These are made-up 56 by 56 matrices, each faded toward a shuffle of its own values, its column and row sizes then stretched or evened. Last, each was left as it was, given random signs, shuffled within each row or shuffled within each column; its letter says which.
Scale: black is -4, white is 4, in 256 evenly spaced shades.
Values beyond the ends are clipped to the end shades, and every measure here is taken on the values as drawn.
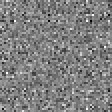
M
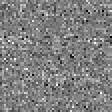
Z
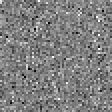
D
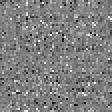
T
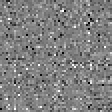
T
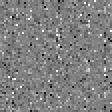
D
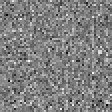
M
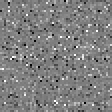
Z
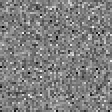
T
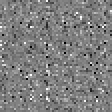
M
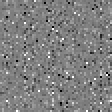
D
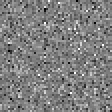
D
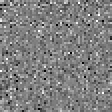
T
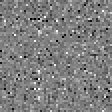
M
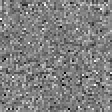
Z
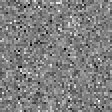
D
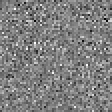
T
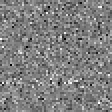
Z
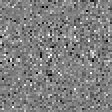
T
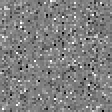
D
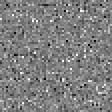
Z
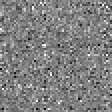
M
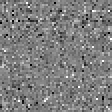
M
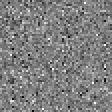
D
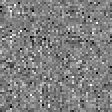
T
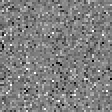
D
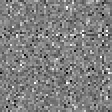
T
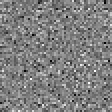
T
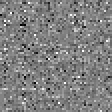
M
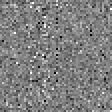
D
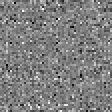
T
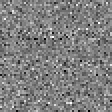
Z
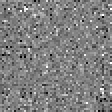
T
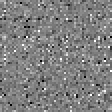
M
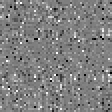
T
